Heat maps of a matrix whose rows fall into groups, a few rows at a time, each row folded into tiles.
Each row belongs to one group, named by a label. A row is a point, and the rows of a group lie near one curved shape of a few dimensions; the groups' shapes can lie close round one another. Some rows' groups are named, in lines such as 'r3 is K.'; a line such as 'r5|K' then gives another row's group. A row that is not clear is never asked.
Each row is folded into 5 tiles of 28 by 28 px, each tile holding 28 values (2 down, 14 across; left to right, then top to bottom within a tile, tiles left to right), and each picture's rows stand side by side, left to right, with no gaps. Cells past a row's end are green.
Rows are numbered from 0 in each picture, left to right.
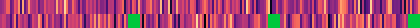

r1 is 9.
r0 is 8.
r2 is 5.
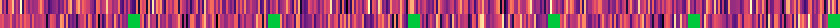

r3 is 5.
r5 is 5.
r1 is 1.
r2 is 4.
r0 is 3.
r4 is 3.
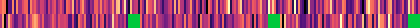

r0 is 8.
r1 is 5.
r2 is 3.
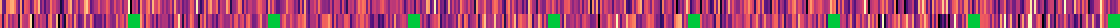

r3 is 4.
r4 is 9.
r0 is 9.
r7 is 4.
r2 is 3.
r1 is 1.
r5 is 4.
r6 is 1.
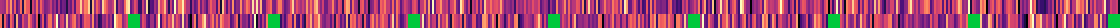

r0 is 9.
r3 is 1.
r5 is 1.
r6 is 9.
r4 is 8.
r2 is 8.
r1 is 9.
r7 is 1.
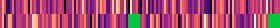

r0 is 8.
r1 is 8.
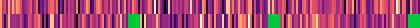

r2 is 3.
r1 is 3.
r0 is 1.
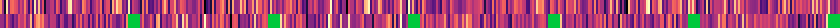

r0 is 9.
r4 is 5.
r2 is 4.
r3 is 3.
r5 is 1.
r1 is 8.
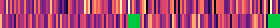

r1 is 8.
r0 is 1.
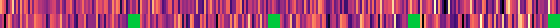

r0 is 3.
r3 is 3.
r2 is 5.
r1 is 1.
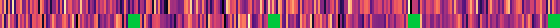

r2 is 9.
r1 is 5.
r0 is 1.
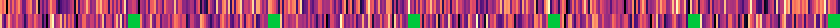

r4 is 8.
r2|3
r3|9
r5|1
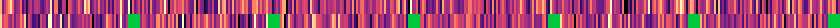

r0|4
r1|1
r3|3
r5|4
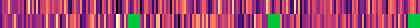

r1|9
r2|4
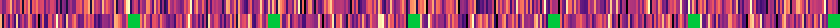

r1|5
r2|3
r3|1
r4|5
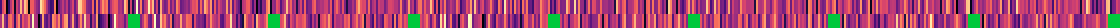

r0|1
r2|3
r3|4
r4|4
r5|4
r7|9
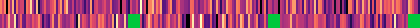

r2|5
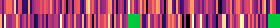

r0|3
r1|3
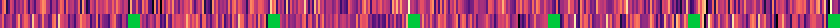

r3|3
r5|8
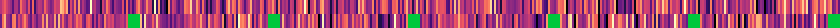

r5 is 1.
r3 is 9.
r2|1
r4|1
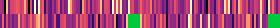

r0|9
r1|4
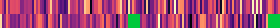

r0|1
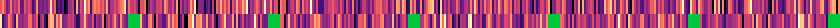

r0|1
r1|1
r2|3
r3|4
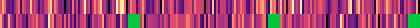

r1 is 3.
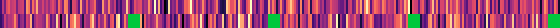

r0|8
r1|3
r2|9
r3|8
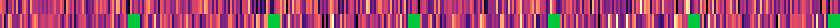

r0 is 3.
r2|1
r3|5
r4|9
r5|8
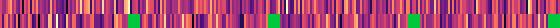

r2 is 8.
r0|9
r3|4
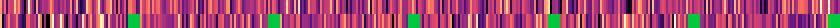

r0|3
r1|1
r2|4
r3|9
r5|1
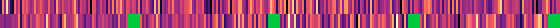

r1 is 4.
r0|8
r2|8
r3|9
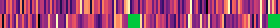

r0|9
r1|4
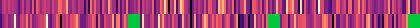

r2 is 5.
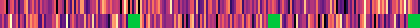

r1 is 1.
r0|8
